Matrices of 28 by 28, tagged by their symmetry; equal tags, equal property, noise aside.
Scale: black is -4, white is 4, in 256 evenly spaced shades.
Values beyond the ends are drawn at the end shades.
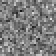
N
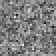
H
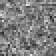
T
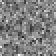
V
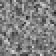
N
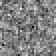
N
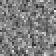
H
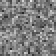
T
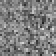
H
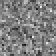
H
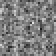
V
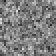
T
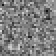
H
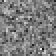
T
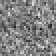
N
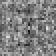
V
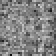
V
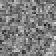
T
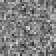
V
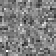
H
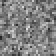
N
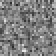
T
